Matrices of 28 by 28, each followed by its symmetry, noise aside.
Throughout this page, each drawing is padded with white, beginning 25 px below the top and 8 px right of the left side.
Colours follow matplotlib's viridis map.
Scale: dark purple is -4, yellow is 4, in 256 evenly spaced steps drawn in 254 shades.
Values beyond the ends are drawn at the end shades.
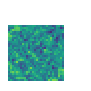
symmetric across the other diagonal.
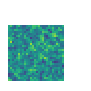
symmetric across the other diagonal.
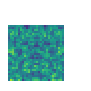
mirrored left to right.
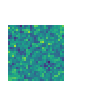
symmetric.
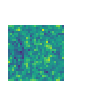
mirrored top to bottom.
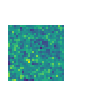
symmetric across the other diagonal.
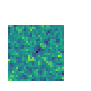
symmetric across the other diagonal.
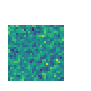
symmetric.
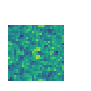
mirrored top to bottom.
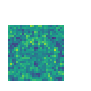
mirrored left to right.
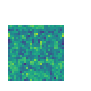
mirrored left to right.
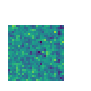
mirrored top to bottom.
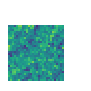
symmetric.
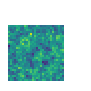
symmetric.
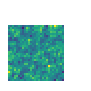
symmetric.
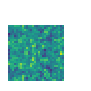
mirrored top to bottom.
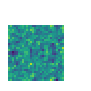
mirrored top to bottom.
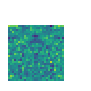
mirrored left to right.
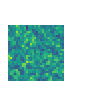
symmetric across the other diagonal.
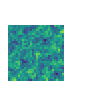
symmetric.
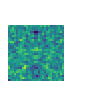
mirrored left to right.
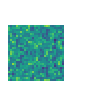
mirrored top to bottom.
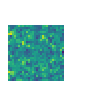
mirrored top to bottom.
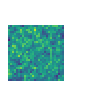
symmetric.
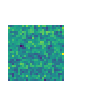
mirrored left to right.
